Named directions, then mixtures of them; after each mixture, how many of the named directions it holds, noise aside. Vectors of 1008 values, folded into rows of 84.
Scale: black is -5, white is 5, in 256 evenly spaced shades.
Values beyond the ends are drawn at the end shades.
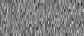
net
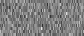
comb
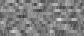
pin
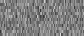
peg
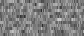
two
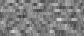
one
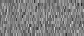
one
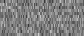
three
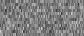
four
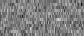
two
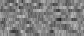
one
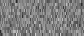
four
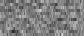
two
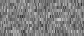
three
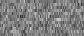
three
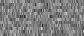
two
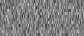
three
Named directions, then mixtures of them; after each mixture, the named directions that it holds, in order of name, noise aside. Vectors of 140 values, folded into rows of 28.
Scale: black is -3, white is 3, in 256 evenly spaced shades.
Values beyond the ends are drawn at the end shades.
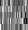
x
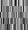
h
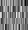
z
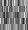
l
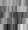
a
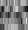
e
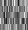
l.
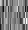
e, l, x.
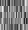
e, x, z.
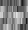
a, e.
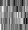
a, e, x.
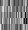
x.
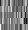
x.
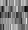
e.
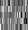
x.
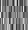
h.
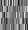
e, l, z.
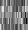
e, x.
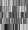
a, x, z.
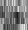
a, l.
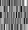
x, z.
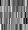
x.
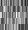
a, z.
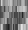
a.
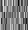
l, x, z.
